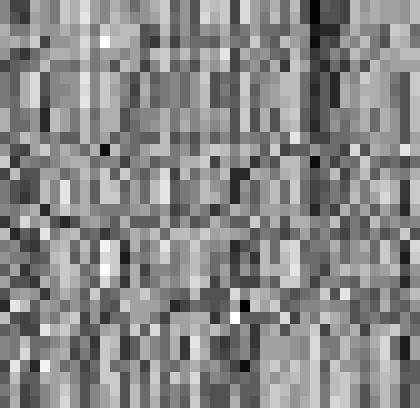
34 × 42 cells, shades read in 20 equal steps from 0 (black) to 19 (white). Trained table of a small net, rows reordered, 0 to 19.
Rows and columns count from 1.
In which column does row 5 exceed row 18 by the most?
41
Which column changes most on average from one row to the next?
5
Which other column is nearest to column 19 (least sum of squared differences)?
23
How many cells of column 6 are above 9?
28
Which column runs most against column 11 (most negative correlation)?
24
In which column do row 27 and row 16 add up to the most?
7
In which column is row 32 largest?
20
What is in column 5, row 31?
18
